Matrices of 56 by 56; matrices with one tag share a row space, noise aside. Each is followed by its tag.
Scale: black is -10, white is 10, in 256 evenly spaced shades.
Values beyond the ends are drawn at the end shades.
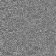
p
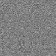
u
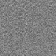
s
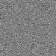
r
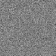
u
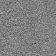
p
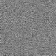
r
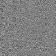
p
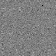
u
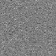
s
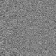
p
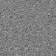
s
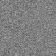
s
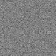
u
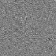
s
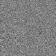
p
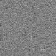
r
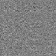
s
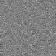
r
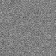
u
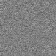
r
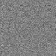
u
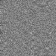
r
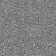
s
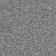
u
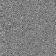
p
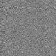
p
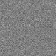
u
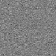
s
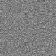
r
